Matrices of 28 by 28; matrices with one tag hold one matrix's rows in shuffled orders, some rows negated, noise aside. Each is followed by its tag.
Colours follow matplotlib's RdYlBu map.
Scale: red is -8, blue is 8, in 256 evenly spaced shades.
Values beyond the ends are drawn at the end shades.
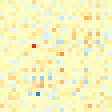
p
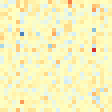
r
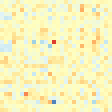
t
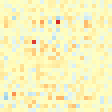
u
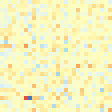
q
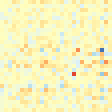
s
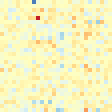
p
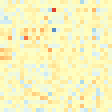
t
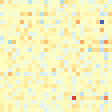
s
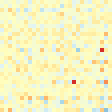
s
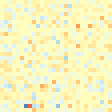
q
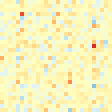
r
